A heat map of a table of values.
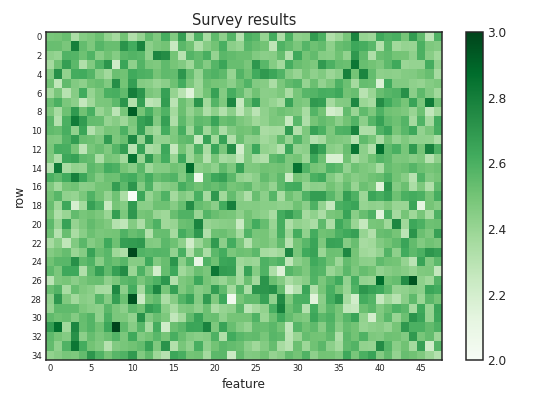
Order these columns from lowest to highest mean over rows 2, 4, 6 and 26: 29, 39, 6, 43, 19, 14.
29, 39, 6, 19, 43, 14
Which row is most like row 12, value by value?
7
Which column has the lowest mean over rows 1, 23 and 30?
15
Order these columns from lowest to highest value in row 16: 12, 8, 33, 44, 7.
44, 33, 7, 12, 8
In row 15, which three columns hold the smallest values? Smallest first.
18, 29, 44
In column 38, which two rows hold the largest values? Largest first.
4, 27
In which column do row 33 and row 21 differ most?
3
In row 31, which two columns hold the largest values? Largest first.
8, 1
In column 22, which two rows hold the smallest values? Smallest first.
28, 34
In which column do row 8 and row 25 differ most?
10
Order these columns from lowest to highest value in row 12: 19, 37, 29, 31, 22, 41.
19, 31, 41, 29, 22, 37
